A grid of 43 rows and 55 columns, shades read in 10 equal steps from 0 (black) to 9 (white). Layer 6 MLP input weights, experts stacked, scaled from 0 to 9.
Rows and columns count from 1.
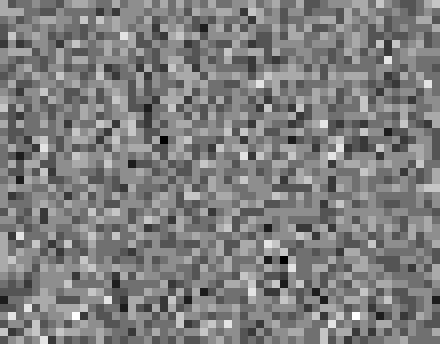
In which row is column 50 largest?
6
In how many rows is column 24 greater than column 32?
14
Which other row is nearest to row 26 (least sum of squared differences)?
35
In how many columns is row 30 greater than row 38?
24
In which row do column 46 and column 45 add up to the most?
40
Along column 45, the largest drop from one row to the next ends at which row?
41
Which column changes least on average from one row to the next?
16
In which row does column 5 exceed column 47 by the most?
42
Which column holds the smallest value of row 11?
50
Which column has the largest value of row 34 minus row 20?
3
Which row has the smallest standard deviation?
26
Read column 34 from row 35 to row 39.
3 5 2 5 4
